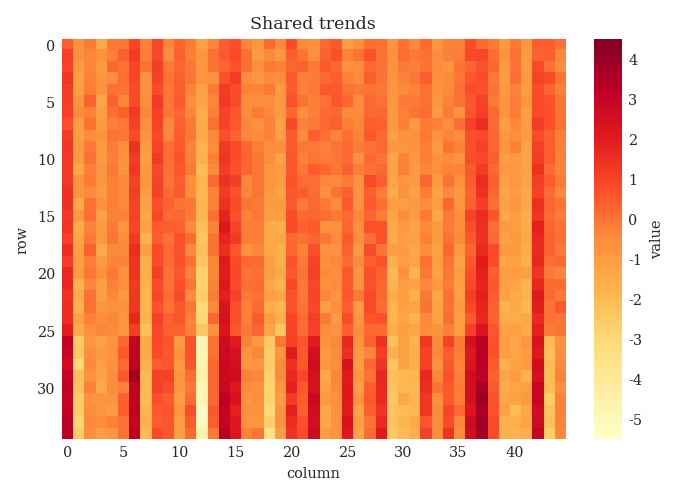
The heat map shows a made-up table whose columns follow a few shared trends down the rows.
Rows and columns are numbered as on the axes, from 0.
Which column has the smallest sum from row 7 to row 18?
12
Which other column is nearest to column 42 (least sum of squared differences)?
14
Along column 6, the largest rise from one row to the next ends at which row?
26
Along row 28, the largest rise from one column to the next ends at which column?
13
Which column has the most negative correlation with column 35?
17
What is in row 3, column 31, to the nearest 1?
0
